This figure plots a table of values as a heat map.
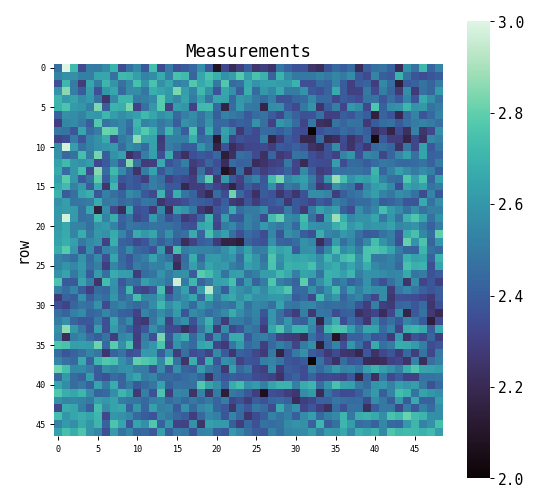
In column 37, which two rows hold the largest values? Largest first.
24, 26
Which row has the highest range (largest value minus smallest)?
0
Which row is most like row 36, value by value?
39
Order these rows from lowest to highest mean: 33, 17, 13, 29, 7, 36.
36, 17, 13, 7, 29, 33
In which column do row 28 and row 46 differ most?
42
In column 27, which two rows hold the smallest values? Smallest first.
9, 0
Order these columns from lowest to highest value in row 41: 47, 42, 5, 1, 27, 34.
27, 5, 34, 42, 47, 1
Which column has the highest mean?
1
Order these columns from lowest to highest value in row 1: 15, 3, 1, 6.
3, 1, 6, 15
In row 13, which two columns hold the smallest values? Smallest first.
21, 22
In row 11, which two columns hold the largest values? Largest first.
5, 3
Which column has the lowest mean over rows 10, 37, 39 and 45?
32
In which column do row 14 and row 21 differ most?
28
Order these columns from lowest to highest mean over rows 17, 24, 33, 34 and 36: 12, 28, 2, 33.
33, 28, 2, 12
